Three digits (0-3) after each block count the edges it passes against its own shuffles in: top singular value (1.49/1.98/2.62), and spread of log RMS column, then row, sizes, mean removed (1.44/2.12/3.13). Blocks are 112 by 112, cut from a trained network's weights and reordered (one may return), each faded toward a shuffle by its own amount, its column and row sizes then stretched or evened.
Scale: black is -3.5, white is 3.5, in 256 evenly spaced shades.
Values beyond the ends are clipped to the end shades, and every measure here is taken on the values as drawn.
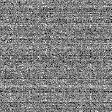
2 2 1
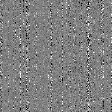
0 3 0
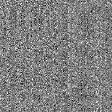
1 2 0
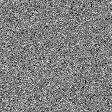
0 0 1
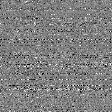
0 1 3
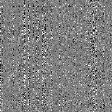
1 3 1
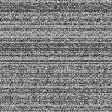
3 0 1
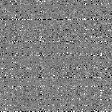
1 2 3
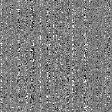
1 3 1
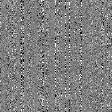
1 3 0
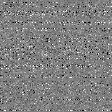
0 1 3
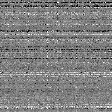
3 1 3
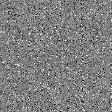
0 2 1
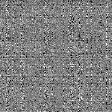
1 3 0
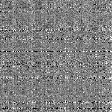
2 1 3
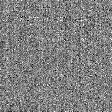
1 0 1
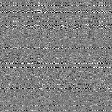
3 1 3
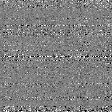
1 1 3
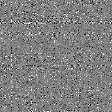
1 2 2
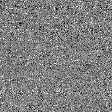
0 0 2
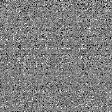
0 2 2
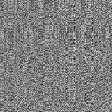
3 1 0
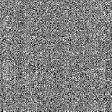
2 2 2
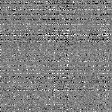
2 2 3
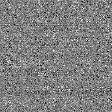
0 2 1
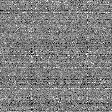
2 1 2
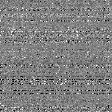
1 1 3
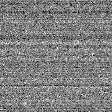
2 1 1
